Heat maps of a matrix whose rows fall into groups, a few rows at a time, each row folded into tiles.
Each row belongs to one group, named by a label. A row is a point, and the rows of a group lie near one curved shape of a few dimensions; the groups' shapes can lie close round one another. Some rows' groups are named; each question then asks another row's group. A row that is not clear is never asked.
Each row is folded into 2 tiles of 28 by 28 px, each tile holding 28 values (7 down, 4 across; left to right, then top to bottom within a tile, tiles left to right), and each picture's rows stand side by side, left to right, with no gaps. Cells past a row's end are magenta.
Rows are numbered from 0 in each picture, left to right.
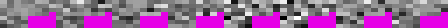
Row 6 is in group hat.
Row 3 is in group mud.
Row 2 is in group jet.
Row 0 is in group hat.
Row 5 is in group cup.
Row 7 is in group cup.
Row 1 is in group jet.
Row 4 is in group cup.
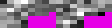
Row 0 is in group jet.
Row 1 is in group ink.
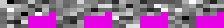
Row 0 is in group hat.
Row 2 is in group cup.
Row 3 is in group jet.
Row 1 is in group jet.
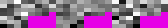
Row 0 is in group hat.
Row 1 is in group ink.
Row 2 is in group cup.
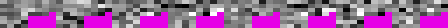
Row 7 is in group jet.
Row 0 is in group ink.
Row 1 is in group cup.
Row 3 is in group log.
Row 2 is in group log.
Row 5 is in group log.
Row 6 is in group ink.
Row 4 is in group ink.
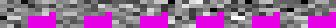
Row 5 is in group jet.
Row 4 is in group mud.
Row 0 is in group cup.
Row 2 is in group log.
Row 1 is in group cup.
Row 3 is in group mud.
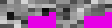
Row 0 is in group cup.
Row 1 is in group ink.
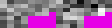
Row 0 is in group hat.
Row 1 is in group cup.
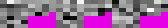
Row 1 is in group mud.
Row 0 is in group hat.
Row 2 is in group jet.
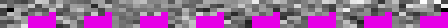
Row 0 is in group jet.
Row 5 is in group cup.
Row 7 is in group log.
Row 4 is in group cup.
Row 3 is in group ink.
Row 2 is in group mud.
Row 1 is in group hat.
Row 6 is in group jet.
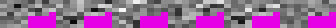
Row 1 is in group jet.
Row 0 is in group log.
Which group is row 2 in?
jet
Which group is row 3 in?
ink
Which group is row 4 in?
jet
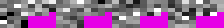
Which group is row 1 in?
jet
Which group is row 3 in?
mud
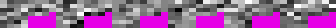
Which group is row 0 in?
jet
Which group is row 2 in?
ink
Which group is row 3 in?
ink
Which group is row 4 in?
jet
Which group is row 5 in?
log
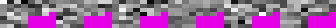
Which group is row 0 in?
cup
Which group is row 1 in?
cup
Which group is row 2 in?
ink
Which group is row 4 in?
hat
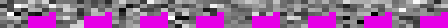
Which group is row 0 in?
log
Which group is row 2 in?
ink
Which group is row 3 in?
cup
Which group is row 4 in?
mud
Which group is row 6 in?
hat
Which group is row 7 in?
jet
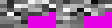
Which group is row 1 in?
ink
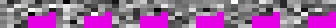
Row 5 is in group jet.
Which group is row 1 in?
hat
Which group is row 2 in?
mud
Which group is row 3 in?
jet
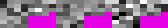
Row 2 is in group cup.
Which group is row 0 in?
jet
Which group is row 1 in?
ink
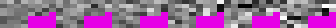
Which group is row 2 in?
log
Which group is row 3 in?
log
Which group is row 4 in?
log
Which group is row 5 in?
cup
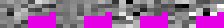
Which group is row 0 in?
ink
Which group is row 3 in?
log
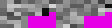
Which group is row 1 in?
log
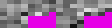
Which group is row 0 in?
hat
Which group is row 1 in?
ink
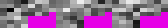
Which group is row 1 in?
jet
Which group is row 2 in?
jet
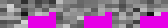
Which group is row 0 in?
ink
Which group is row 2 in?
log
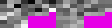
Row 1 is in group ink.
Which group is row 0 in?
cup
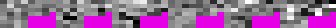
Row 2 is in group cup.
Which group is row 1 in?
mud
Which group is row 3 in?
log
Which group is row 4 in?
jet
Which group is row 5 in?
ink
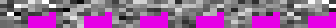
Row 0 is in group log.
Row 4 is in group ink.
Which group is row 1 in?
jet
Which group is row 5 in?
log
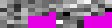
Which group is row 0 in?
mud
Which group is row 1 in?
cup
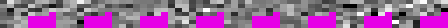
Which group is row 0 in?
ink
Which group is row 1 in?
jet
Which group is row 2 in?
log
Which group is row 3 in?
jet
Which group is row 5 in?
hat
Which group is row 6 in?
log
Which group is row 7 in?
cup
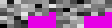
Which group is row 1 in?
jet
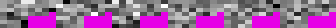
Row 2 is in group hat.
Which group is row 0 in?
cup
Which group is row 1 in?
hat
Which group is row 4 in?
log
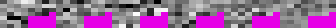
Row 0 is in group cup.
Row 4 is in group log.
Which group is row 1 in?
jet
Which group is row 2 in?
log
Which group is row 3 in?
ink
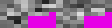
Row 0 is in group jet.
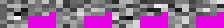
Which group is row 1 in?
mud
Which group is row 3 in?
jet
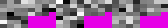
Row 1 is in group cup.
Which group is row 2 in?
jet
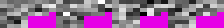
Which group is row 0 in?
jet
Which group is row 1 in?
log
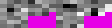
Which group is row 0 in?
ink
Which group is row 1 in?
log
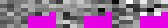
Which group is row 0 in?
log
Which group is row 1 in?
cup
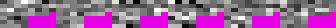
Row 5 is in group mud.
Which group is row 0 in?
jet
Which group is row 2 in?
cup
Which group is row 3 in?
cup
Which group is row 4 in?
cup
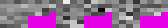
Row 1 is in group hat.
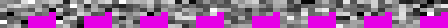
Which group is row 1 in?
cup
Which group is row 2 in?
hat
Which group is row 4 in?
mud
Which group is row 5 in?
mud
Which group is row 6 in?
hat
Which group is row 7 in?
ink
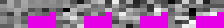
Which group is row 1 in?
jet
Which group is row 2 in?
cup
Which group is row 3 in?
ink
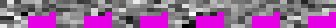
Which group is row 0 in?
hat
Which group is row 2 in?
jet
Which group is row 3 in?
ink
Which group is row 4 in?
hat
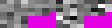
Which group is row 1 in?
cup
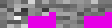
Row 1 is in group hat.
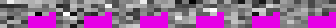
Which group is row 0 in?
hat
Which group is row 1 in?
log
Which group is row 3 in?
mud
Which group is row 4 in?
ink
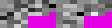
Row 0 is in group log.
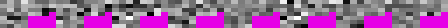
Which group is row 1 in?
log
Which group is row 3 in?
hat
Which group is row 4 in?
hat
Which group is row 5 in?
cup
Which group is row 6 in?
cup
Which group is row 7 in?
mud
